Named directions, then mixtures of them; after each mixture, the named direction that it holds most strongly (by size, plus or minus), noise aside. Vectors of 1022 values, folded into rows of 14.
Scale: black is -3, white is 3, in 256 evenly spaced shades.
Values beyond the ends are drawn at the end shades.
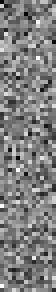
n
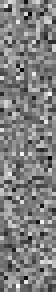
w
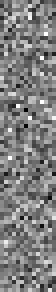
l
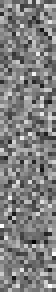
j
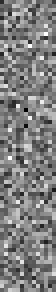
l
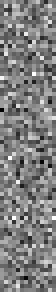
l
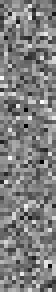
l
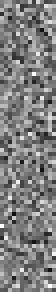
j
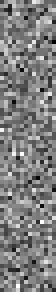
w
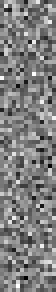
w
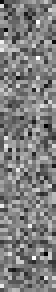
n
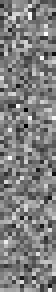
l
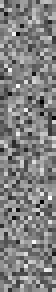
j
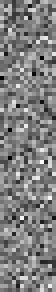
l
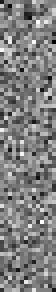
n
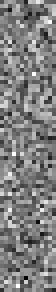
w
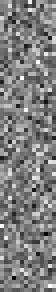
j
